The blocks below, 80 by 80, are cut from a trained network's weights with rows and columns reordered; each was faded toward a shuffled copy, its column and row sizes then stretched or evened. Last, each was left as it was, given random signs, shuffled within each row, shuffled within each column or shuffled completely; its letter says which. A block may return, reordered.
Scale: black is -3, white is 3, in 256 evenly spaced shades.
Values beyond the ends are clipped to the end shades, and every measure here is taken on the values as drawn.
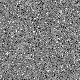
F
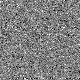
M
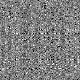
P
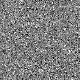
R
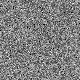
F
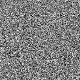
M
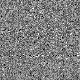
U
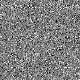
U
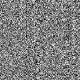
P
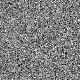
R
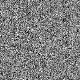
R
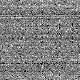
P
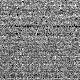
P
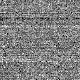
P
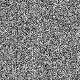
R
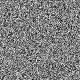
F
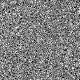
R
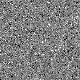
R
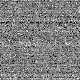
M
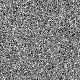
F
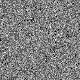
R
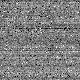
M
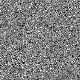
M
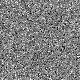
F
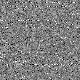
M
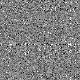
U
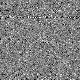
M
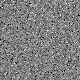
F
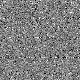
M
